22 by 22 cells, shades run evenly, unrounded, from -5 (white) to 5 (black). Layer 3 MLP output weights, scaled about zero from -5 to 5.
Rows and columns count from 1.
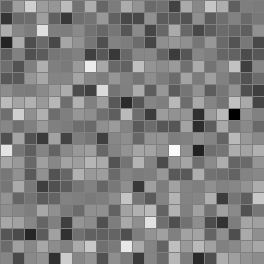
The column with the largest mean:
10
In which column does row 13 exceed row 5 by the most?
17
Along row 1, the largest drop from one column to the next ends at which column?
16
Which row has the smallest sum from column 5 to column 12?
21
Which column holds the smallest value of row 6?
8
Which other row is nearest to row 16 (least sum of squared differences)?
12
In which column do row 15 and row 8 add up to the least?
9
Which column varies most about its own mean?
15
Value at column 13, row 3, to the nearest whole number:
2
